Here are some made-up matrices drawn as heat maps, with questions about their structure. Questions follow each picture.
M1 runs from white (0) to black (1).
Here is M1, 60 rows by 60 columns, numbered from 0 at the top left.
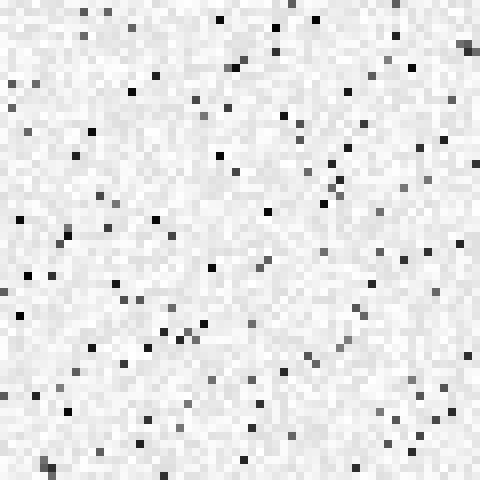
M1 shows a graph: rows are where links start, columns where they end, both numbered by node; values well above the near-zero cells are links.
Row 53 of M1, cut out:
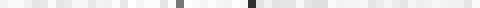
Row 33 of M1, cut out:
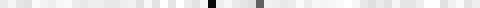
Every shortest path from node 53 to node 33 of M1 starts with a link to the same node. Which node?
node 31
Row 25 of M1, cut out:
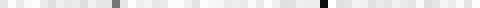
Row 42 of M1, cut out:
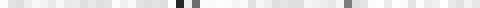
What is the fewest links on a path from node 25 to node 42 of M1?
5
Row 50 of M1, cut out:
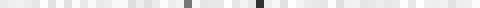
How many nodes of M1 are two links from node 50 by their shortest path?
2
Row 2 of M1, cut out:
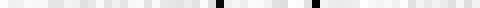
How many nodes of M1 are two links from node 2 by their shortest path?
2
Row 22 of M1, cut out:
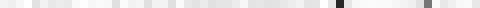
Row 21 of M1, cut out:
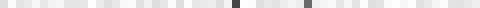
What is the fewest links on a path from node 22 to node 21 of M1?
7
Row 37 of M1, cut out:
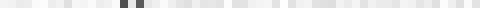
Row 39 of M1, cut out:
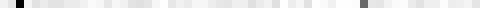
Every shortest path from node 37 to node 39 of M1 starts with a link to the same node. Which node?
node 15
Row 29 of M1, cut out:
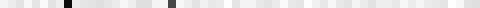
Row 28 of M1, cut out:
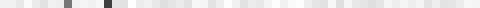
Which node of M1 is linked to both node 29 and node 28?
node 8
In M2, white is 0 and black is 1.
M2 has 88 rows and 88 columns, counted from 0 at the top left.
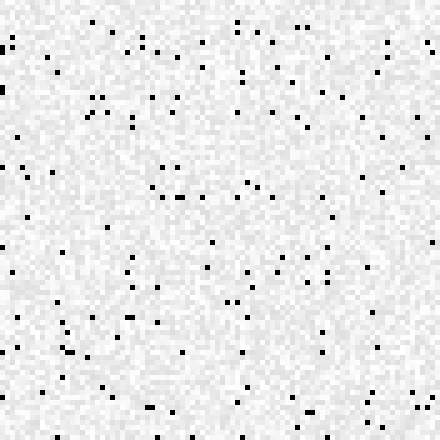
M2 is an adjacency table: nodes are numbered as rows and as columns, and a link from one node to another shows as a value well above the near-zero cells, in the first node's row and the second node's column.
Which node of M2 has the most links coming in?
node 0
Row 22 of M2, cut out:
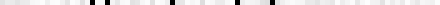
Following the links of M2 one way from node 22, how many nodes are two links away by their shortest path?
8
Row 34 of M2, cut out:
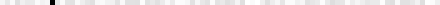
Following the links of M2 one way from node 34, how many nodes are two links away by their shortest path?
4
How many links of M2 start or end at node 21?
2
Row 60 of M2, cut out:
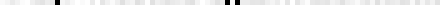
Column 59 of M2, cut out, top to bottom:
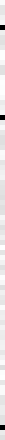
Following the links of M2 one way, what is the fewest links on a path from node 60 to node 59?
4
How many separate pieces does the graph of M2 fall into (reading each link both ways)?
7
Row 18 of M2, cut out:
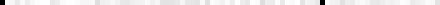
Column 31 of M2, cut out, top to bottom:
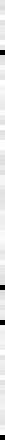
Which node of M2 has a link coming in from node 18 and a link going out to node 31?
node 64
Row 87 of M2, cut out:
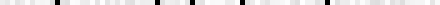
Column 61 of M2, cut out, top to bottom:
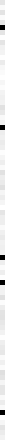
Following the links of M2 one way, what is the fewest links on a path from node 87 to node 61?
4
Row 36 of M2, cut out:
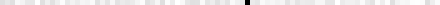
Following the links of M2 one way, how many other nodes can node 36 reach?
3
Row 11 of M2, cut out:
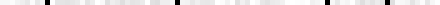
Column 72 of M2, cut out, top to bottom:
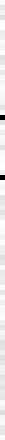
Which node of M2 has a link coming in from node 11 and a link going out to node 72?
node 35
